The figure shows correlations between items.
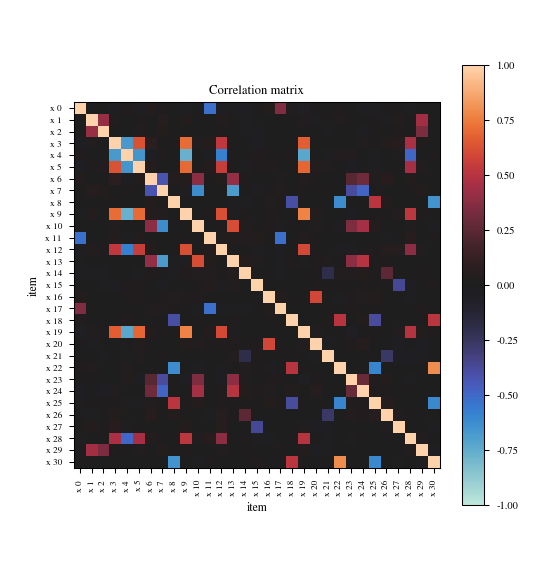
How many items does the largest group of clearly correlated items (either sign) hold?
7
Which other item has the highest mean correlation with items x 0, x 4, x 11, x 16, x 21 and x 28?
x 20
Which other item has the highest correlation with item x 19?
x 9
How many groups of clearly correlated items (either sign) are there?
8
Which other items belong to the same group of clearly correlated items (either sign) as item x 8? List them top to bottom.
x 18, x 22, x 25, x 30
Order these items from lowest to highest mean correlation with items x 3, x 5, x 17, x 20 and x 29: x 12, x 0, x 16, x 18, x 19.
x 18, x 0, x 16, x 12, x 19
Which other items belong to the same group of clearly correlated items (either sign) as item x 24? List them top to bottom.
x 6, x 7, x 10, x 13, x 23
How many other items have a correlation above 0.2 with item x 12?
5
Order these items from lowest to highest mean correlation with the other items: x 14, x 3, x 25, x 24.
x 25, x 14, x 24, x 3
